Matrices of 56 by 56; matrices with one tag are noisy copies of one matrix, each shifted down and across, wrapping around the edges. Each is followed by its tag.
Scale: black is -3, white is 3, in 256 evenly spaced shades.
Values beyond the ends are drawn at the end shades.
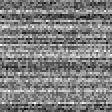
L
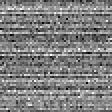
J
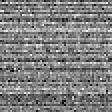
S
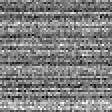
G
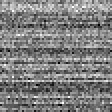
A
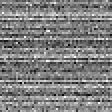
J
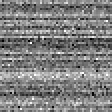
A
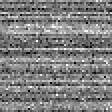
G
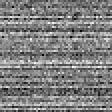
J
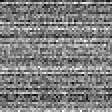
J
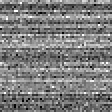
L
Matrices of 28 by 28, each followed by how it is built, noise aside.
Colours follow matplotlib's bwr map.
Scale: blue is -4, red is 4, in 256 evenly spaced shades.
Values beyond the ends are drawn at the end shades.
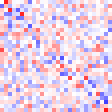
banded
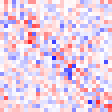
banded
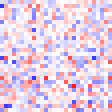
low rank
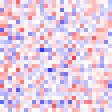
repeating rows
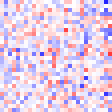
low rank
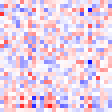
low rank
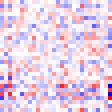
low rank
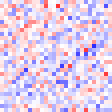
Hankel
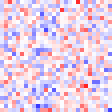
repeating rows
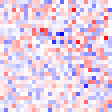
upper triangular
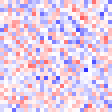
Toeplitz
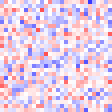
repeating rows
